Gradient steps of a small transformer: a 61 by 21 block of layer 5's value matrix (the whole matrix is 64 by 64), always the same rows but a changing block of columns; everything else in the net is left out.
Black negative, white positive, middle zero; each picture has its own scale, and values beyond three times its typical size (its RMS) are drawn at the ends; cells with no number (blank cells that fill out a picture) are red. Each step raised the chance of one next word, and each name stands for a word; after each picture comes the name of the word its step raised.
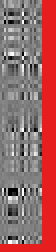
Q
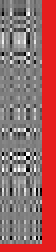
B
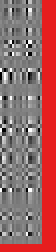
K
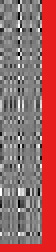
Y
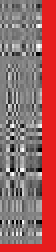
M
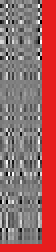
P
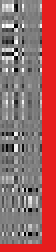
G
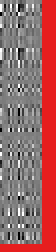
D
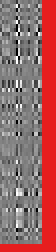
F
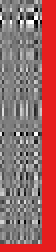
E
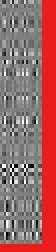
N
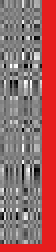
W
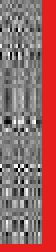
N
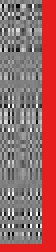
D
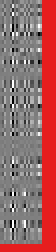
F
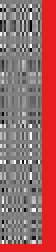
E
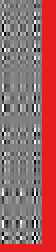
Q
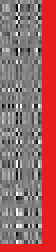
D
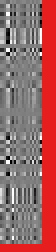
P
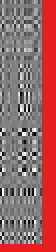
Q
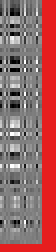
G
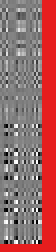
E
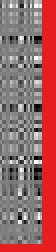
W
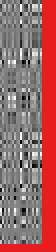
D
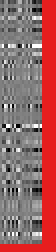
K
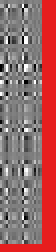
W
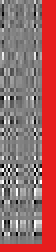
N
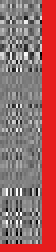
M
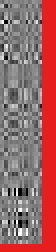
M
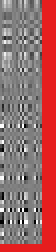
M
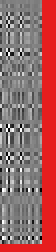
B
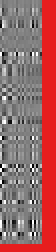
N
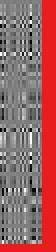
B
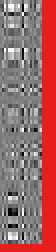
D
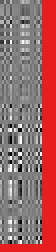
B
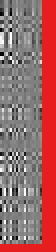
B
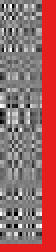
D
